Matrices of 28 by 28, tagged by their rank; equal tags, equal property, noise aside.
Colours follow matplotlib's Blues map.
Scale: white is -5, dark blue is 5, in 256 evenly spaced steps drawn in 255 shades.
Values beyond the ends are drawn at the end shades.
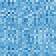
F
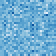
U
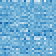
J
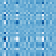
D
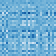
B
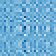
B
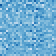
F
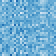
U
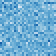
F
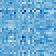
F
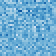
U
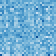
U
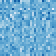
F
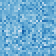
F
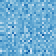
F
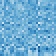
J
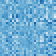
J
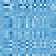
B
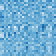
F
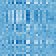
D
